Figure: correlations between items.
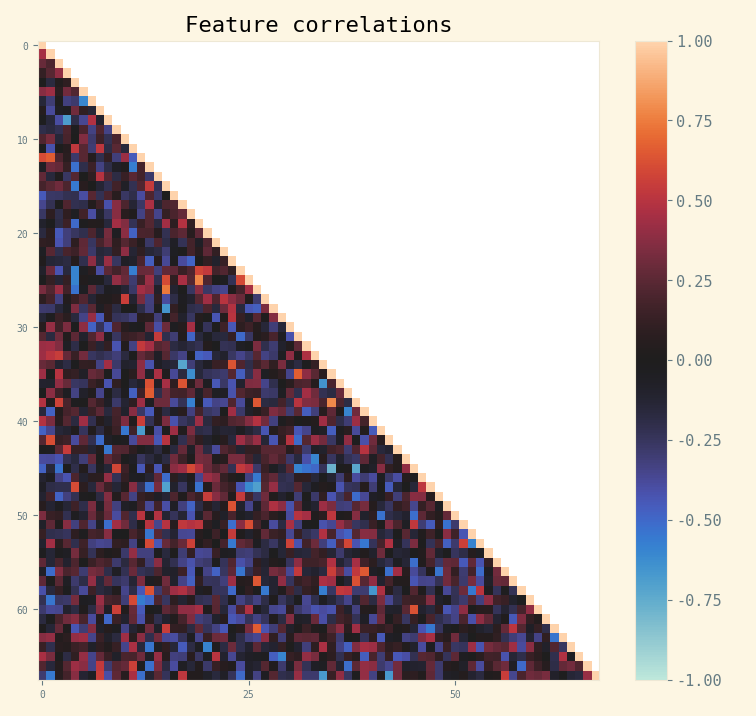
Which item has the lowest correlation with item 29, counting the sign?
65
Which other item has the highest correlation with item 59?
11
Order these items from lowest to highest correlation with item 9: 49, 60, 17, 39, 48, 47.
49, 47, 48, 39, 17, 60
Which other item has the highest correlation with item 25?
19
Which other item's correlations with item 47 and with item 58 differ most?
13
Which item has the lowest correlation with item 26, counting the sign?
47
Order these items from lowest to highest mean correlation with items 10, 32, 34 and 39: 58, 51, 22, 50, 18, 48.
58, 18, 51, 48, 22, 50
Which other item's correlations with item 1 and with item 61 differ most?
12
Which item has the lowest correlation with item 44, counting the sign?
33
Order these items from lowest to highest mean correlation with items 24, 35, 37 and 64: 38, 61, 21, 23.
61, 21, 23, 38
